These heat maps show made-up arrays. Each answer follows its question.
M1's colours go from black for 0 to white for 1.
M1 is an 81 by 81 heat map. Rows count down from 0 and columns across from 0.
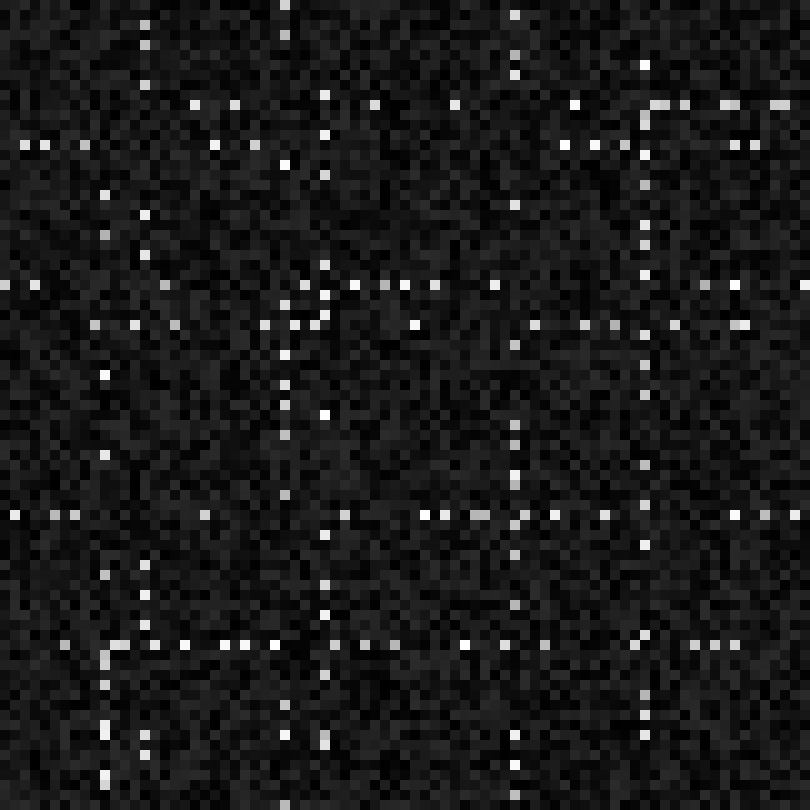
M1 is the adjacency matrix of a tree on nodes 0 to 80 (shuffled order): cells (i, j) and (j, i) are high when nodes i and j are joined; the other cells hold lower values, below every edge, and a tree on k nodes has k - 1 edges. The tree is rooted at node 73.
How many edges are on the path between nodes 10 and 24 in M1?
3
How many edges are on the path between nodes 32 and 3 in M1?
3
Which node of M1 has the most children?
64
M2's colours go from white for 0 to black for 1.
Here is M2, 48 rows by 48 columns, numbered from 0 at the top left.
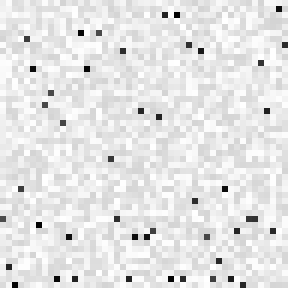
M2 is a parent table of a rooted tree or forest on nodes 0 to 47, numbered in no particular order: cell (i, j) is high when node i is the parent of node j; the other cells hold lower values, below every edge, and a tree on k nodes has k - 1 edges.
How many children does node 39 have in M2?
4
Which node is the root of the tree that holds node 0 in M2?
15
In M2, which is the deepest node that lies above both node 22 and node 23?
18
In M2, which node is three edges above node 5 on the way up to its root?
38
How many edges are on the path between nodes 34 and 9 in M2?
4
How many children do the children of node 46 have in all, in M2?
3
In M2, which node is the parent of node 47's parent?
17
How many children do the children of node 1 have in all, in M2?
7
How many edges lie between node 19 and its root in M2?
6
